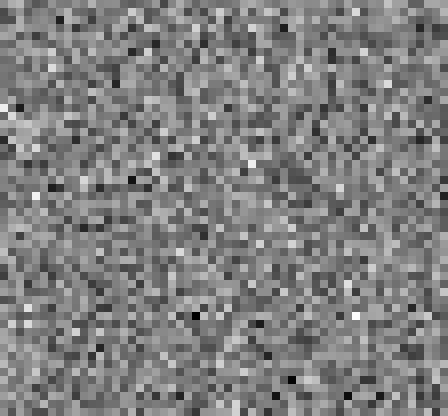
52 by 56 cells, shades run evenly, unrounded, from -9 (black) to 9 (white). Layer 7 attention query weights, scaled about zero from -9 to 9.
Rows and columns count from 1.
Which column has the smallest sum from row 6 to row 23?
35
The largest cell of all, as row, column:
40, 45
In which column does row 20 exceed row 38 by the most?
20
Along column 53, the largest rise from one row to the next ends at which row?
42
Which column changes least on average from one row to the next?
48
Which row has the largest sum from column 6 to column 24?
23
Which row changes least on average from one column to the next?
1
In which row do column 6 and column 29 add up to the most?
27
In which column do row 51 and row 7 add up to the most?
28
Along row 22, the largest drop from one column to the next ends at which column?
31
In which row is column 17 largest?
2
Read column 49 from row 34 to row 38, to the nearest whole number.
-2 1 0 4 1
